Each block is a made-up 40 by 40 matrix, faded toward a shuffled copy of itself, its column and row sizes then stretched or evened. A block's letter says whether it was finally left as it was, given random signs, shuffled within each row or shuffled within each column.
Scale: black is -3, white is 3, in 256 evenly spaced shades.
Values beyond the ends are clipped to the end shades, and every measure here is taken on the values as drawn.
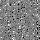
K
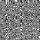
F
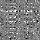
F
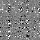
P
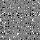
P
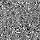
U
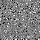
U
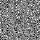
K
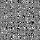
P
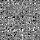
P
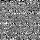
U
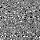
U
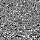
U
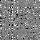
P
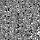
K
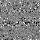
U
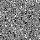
K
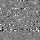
U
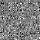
P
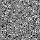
K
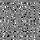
F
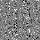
K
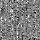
K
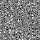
K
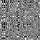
F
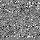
U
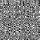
F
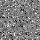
U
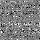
U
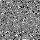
U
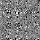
P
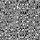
F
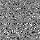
U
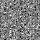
K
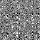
P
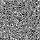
K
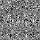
P
